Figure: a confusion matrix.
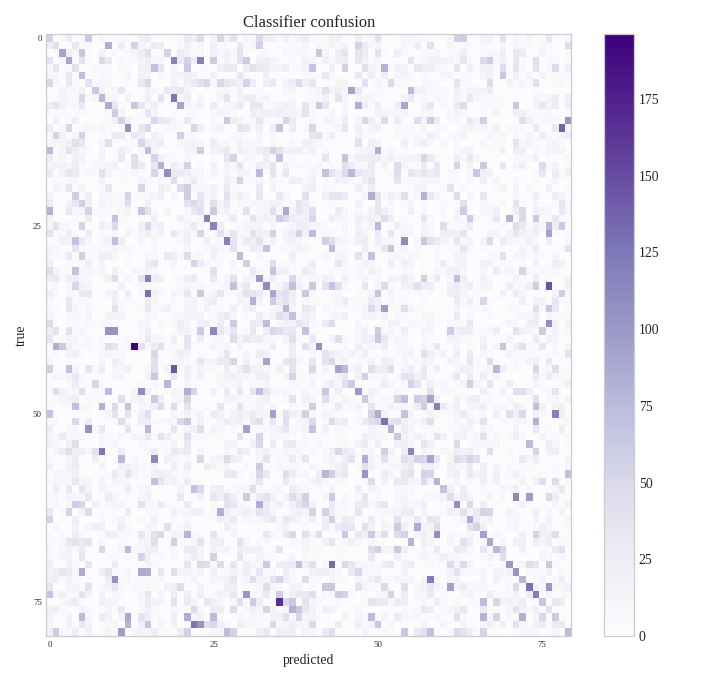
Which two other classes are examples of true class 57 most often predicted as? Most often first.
32, 48
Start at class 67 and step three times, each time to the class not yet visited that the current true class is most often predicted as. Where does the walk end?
19
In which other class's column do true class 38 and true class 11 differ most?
76
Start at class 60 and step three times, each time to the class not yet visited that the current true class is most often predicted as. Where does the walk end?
69
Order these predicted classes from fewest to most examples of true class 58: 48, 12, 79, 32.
12, 32, 79, 48
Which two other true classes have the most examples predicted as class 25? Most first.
39, 77
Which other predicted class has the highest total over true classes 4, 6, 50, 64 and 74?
0
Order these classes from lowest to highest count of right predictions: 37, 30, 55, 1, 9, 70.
1, 30, 37, 9, 70, 55
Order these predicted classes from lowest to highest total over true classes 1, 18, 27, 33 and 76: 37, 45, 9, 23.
23, 45, 9, 37
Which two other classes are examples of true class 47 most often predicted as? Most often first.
14, 21
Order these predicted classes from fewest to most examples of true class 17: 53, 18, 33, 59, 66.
18, 33, 59, 53, 66
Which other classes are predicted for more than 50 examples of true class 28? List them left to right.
33, 43, 52
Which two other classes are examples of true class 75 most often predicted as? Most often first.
35, 66
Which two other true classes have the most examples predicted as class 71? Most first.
61, 9
